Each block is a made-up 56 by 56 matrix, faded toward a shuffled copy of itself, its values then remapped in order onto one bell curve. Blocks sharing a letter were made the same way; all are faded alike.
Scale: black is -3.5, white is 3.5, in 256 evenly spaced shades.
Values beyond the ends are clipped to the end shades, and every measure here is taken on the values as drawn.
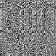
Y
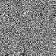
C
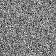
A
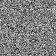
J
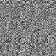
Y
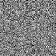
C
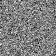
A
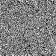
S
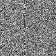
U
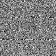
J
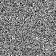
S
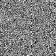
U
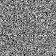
J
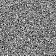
S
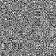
Y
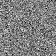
A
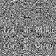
Y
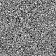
A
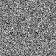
A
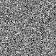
U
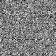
J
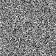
S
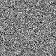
A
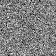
A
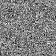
A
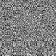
Y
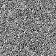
A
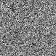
S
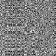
Y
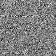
J
